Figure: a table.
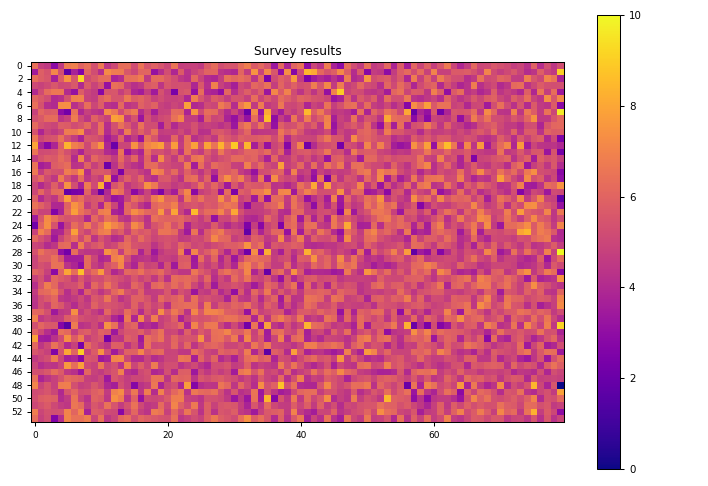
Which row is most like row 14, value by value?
27
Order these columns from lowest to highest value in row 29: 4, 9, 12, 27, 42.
9, 4, 27, 12, 42
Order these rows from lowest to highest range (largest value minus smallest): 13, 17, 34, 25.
34, 13, 17, 25
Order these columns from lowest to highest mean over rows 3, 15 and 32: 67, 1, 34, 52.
1, 52, 67, 34
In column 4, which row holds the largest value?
6
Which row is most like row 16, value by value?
52
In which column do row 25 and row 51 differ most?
73
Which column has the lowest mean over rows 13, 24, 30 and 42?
7
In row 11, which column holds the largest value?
48
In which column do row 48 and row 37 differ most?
79
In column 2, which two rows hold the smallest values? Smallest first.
12, 41
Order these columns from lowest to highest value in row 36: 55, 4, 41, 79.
55, 4, 41, 79
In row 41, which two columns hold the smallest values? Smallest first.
11, 68
